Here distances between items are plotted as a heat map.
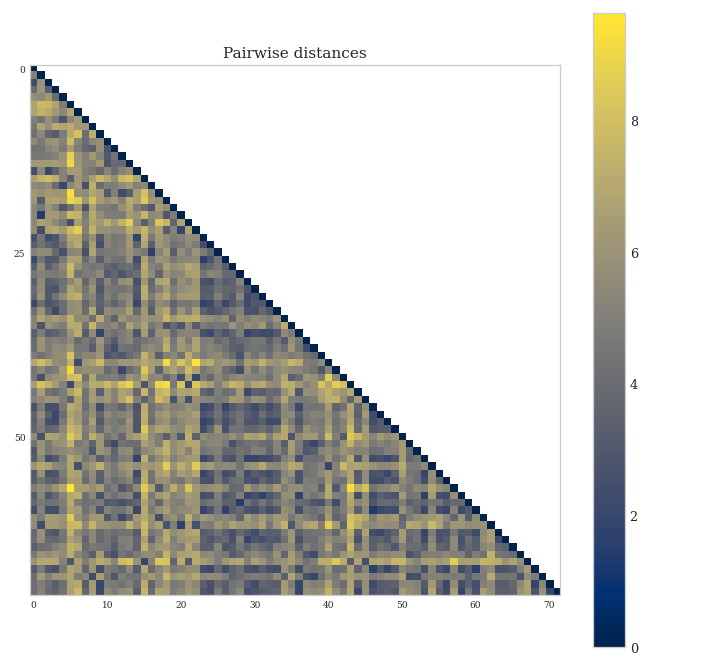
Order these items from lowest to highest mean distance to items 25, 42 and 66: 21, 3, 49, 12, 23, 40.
12, 23, 3, 49, 21, 40
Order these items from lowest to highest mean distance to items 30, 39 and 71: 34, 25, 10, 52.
10, 25, 52, 34
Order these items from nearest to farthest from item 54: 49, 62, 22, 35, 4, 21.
4, 49, 21, 35, 62, 22
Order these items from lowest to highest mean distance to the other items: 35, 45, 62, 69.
69, 35, 45, 62
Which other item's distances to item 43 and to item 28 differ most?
41
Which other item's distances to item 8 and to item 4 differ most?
16
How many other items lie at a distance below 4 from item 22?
7
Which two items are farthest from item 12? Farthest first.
5, 43
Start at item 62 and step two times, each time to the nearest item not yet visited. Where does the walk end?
1
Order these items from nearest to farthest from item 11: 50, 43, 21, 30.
30, 50, 21, 43
